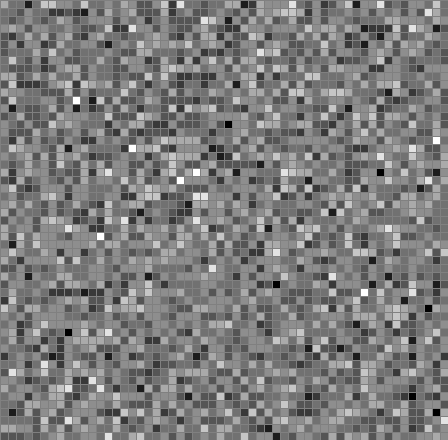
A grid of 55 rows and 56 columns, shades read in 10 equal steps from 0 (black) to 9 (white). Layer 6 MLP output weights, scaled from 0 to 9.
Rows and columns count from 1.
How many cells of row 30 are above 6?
6
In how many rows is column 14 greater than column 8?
22
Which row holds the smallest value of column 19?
35
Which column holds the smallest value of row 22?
48
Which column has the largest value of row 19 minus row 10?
17
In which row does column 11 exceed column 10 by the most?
11
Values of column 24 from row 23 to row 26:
5 3 4 1
